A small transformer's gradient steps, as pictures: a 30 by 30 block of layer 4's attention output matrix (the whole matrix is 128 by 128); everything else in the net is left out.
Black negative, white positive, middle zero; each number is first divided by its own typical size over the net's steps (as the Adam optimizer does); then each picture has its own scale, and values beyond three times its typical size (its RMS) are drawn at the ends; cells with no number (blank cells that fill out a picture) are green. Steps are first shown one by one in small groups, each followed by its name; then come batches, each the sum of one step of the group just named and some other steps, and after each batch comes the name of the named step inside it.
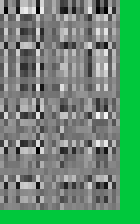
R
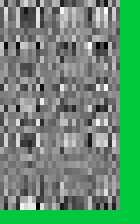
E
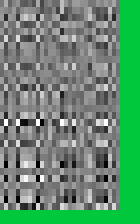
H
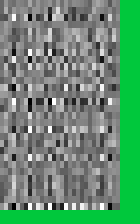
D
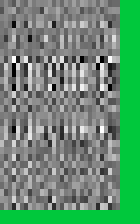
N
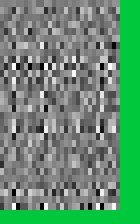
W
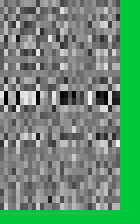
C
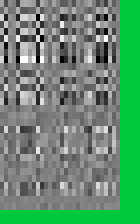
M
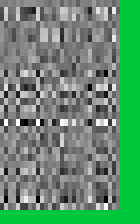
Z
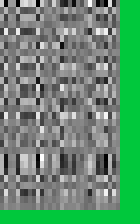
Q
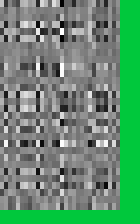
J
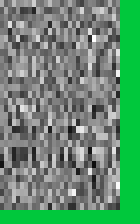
E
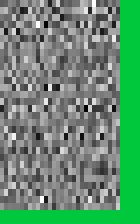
M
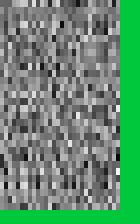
J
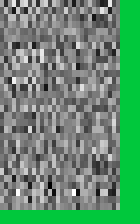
Q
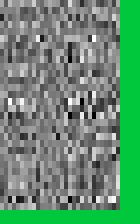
E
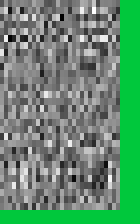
H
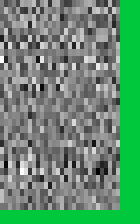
Q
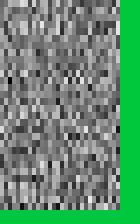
Z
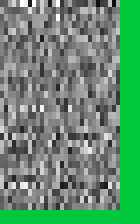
R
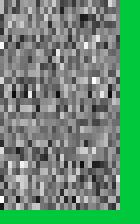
R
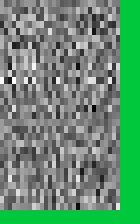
M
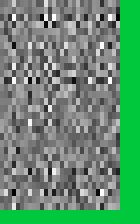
W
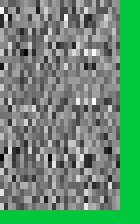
R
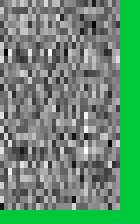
H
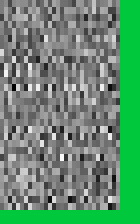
N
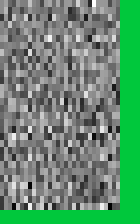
D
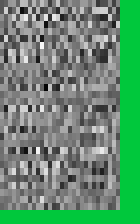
M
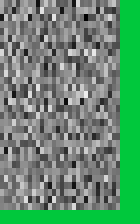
R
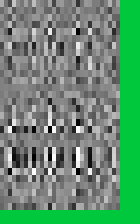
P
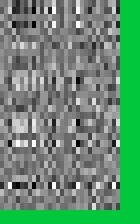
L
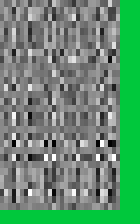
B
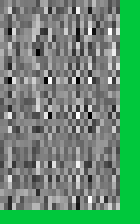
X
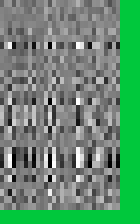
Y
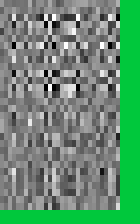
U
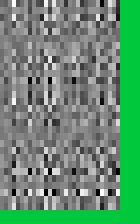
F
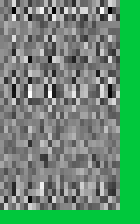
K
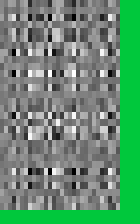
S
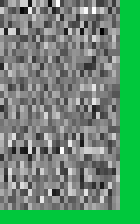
B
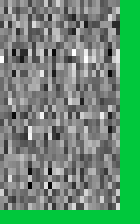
S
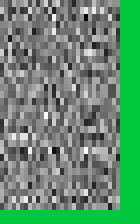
K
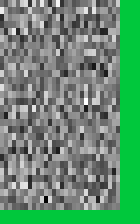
B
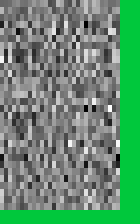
X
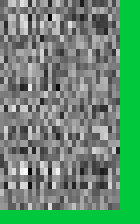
S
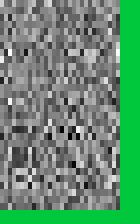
P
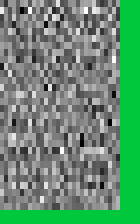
U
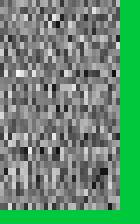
U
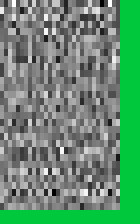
F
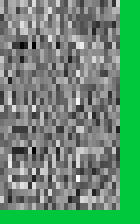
Y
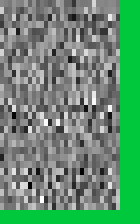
S
